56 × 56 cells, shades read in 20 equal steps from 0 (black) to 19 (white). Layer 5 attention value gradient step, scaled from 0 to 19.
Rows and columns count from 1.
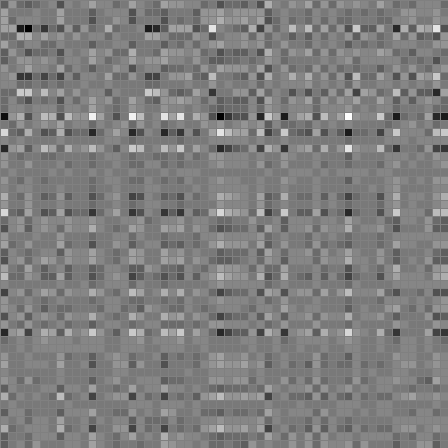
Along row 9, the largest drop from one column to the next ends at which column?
34
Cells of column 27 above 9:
30
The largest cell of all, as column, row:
44, 15
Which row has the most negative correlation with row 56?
48
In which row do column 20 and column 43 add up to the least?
4
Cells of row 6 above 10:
8
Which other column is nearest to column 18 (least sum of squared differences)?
9
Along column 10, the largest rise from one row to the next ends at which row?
5
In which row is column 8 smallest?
10
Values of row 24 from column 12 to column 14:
8 9 9
